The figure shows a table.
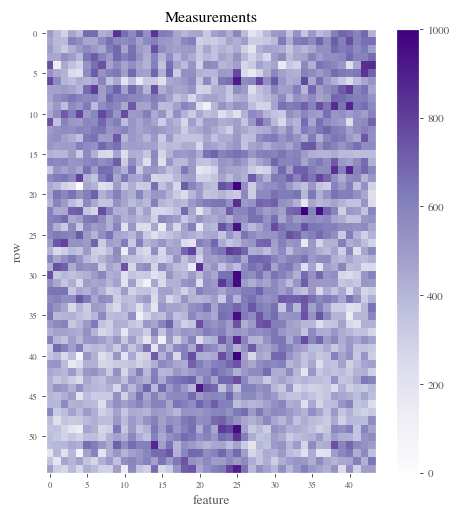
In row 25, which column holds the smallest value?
14
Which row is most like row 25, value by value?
33
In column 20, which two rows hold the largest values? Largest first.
44, 29
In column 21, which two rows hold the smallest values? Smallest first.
9, 17
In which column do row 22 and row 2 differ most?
34
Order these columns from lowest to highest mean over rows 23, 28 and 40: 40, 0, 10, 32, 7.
10, 7, 40, 0, 32
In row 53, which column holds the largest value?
18
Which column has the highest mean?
25
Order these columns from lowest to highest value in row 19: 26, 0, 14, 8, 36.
8, 36, 0, 26, 14
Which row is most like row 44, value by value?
39
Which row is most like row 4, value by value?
11
